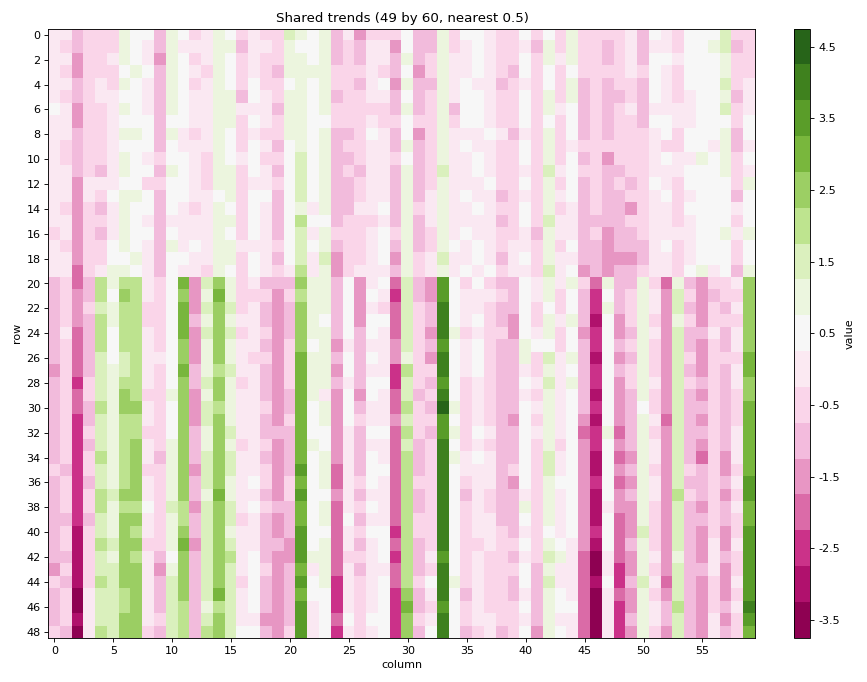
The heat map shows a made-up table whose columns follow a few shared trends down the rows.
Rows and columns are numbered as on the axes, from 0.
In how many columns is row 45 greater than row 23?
18
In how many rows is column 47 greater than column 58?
28
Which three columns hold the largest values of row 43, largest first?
33, 59, 21
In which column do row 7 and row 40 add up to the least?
2
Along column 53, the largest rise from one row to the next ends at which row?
20
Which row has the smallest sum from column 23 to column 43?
1
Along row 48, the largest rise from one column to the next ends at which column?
30
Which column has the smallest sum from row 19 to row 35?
46
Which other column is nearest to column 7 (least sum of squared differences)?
6
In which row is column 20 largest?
0
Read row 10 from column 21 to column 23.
1.5 0.5 1
